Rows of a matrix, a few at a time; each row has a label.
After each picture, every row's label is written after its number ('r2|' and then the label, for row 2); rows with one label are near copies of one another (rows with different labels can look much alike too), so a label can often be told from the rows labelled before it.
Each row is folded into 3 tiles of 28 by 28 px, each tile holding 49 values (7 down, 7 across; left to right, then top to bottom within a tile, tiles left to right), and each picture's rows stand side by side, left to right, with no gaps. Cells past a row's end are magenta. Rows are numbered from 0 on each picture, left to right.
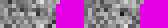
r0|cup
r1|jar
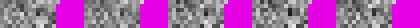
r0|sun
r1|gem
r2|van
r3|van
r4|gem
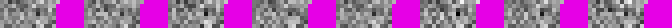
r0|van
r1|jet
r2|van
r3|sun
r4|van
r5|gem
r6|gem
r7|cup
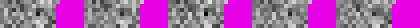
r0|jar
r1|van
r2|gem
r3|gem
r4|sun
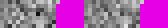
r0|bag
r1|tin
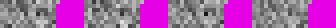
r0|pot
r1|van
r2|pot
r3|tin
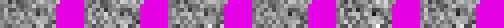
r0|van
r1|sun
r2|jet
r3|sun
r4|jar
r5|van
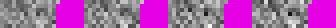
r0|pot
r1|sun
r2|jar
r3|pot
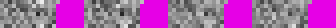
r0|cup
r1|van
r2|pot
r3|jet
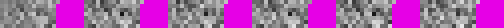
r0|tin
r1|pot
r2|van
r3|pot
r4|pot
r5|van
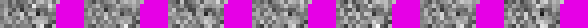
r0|tin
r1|jet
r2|pot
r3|bag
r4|jet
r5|jet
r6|gem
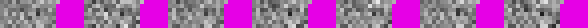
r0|gem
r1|jet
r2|van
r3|van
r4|cup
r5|gem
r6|cup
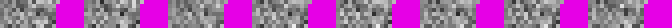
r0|sun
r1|bag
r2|tin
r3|jet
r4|jet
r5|jar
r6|jet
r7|van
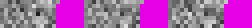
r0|jar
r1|jet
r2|sun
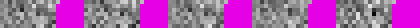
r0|tin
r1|bag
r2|tin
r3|van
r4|gem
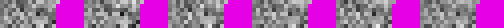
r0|sun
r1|bag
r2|tin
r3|jet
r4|jet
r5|jet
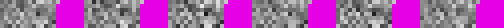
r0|sun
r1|van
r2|bag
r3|bag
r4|sun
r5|tin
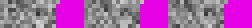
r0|van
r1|sun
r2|pot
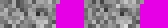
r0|pot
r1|jar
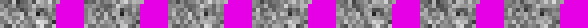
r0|pot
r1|gem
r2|gem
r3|van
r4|pot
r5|pot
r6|jar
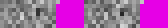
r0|gem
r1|gem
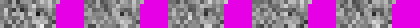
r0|jar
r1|pot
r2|gem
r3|bag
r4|pot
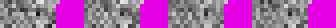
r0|cup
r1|sun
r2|gem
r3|van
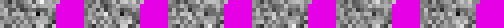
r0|cup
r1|sun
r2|jet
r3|jet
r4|cup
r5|jar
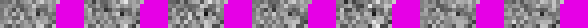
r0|gem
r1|cup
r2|gem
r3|sun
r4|van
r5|bag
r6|bag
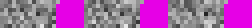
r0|jet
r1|jet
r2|pot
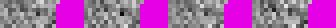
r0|cup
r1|jar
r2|tin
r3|tin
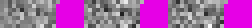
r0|tin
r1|cup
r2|jet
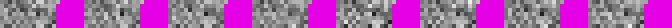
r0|cup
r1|gem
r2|sun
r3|jet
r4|bag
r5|bag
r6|jar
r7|jet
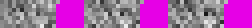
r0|tin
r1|pot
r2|pot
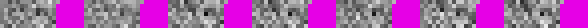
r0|jar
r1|jet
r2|pot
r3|pot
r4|gem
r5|sun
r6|pot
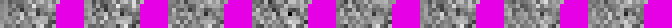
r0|tin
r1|tin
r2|jar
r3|pot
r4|jet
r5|tin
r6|cup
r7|gem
